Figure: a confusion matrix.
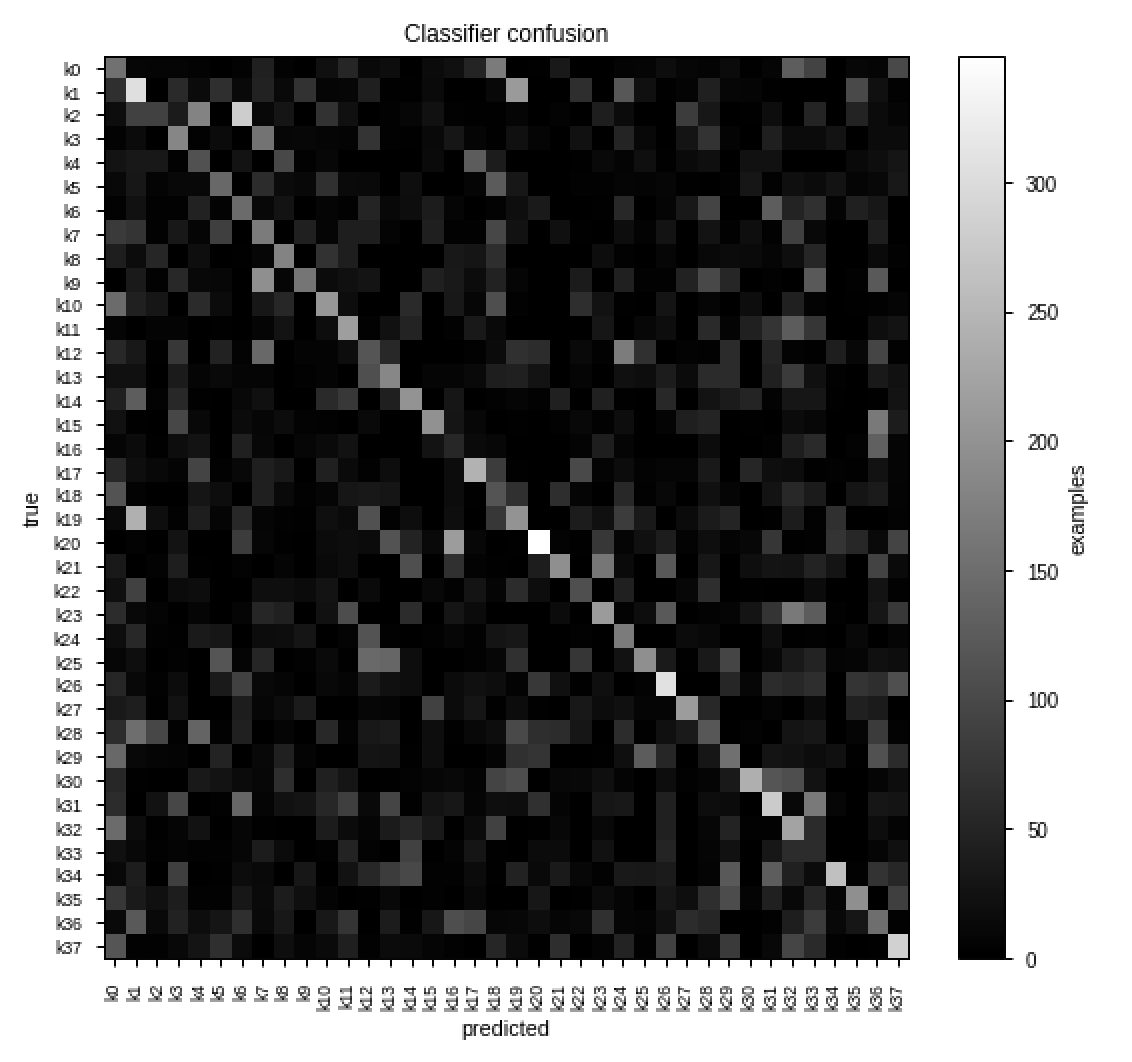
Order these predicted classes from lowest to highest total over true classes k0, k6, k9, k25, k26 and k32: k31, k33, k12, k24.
k24, k31, k12, k33
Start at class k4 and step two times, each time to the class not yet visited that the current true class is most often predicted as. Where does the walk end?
k22
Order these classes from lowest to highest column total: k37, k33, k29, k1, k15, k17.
k15, k17, k29, k37, k33, k1
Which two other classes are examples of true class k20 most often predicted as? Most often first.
k16, k13
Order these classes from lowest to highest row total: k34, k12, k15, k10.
k15, k10, k12, k34
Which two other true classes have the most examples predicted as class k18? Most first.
k0, k5
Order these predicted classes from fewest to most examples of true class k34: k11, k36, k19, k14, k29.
k11, k19, k36, k14, k29
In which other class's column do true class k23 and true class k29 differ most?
k32
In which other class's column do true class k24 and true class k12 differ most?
k7
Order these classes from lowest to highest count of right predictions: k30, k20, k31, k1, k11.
k11, k30, k31, k1, k20
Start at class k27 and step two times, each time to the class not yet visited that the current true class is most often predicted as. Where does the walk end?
k36
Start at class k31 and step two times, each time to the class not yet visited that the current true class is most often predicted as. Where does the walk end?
k14
